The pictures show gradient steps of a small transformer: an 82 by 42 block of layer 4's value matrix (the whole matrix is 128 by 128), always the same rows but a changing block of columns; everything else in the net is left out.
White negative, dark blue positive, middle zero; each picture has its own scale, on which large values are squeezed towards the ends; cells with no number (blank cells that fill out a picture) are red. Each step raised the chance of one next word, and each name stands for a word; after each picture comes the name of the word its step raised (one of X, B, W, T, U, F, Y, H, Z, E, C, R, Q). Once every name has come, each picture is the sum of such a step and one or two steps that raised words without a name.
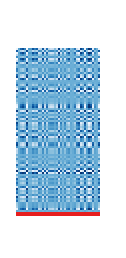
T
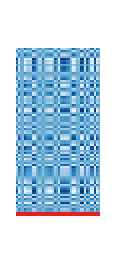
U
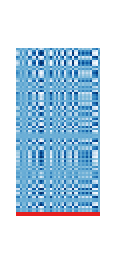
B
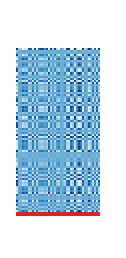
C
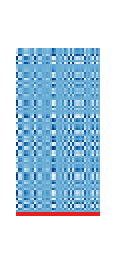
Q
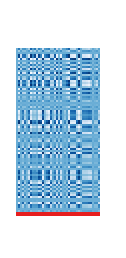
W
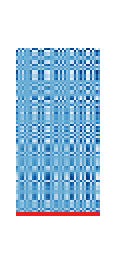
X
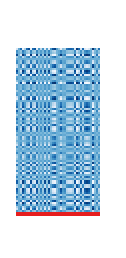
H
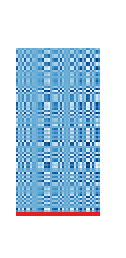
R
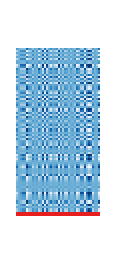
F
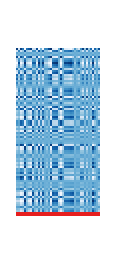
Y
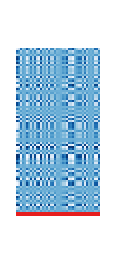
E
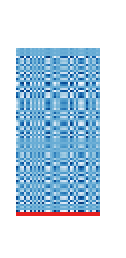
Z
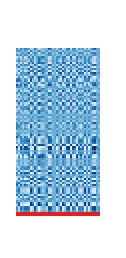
E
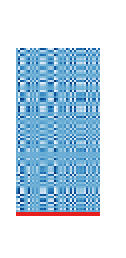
C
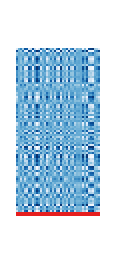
E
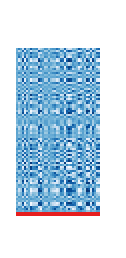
R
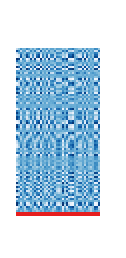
W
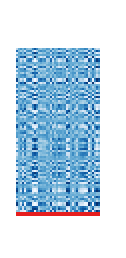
Z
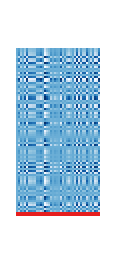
T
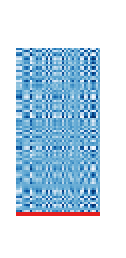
Q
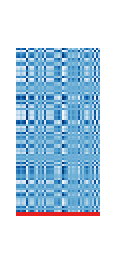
W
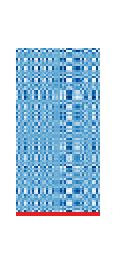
U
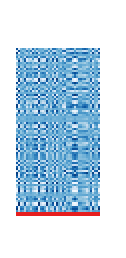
T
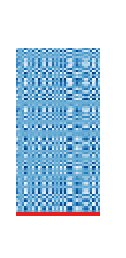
F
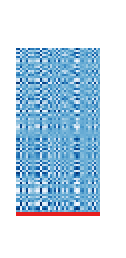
H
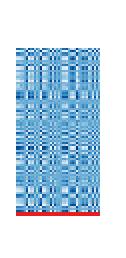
E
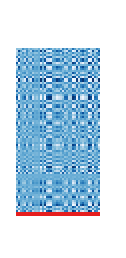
T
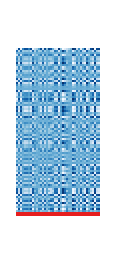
C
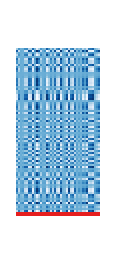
R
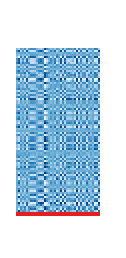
Z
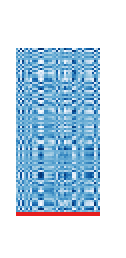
X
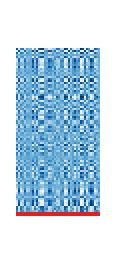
Y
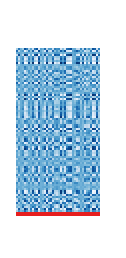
Q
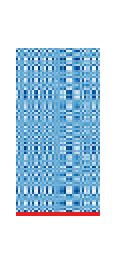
U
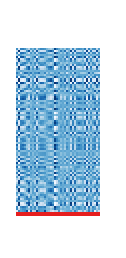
Z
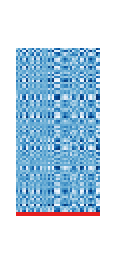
Q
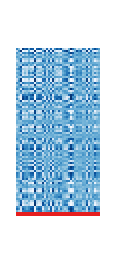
X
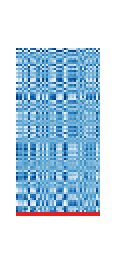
X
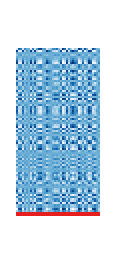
X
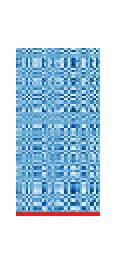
F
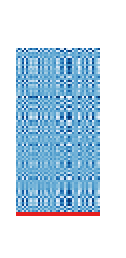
Y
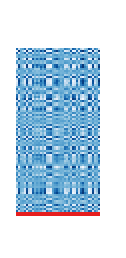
F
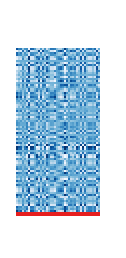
E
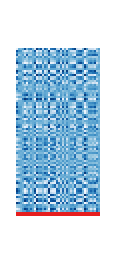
H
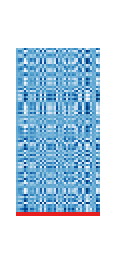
R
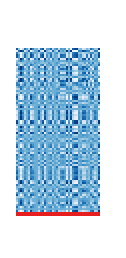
W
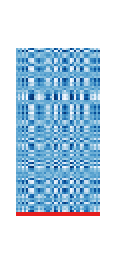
R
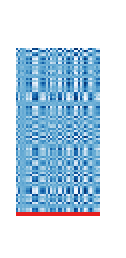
C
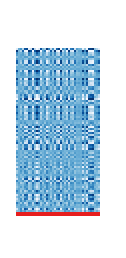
X
